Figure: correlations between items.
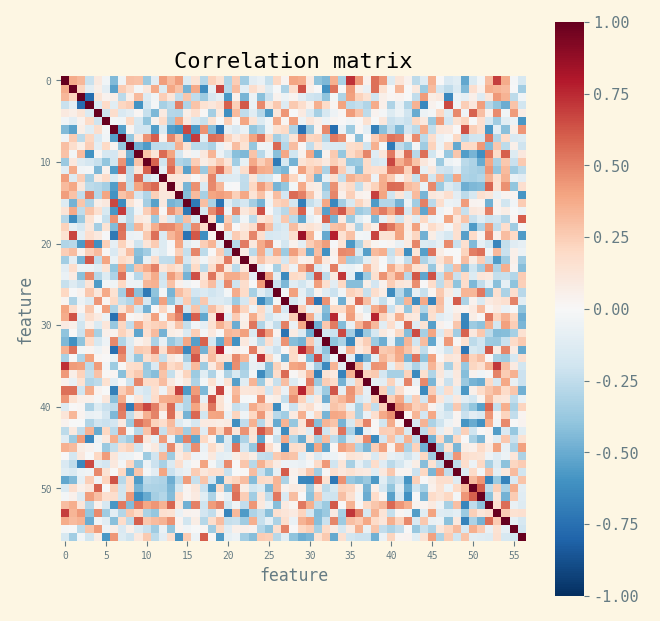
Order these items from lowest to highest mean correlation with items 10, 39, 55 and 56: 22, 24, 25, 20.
22, 20, 25, 24
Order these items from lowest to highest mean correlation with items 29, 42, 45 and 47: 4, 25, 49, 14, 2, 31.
49, 2, 4, 31, 25, 14
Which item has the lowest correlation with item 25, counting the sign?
4
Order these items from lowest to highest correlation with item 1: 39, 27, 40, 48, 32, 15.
32, 15, 27, 48, 40, 39
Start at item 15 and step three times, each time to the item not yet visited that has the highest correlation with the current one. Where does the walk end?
31
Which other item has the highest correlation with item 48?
27
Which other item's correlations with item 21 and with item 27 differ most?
45
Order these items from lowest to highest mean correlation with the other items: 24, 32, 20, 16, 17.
32, 17, 20, 24, 16
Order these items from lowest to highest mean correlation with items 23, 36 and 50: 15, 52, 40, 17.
17, 40, 15, 52
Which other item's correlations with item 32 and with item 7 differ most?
16
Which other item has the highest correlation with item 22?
3
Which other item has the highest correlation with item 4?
50
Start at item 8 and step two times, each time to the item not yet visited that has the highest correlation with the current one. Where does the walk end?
51
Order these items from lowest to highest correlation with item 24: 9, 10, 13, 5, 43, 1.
9, 5, 1, 10, 13, 43
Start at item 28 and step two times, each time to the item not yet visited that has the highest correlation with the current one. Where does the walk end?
38
